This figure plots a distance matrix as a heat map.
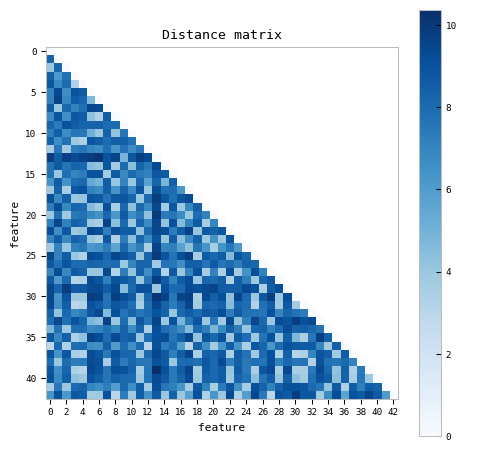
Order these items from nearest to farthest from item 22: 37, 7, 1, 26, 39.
37, 39, 1, 7, 26
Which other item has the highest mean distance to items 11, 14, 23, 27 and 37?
13
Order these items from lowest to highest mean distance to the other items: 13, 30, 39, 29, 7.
39, 30, 7, 29, 13
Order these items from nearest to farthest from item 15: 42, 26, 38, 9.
38, 9, 26, 42
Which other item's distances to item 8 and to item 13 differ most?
6
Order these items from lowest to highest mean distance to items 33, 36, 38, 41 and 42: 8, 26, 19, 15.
8, 19, 15, 26
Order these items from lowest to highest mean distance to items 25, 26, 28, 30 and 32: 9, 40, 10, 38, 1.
40, 1, 38, 9, 10
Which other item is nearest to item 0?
36
